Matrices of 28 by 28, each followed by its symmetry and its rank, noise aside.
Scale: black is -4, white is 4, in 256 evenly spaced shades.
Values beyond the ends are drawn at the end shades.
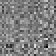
no symmetry, rank four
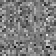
no symmetry, rank six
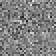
no symmetry, rank eight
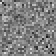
symmetric, rank eight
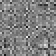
symmetric, rank four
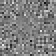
antisymmetric, rank six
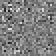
antisymmetric, rank six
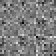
symmetric, rank four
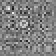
symmetric, rank four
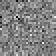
symmetric, rank six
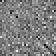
symmetric, rank eight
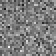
no symmetry, rank eight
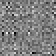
no symmetry, rank four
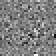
antisymmetric, rank six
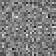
no symmetry, rank six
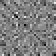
symmetric, rank four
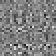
no symmetry, rank four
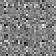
antisymmetric, rank four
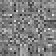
antisymmetric, rank six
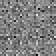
antisymmetric, rank eight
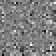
antisymmetric, rank six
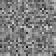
no symmetry, rank four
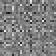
antisymmetric, rank four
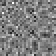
symmetric, rank six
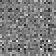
symmetric, rank four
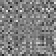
antisymmetric, rank four
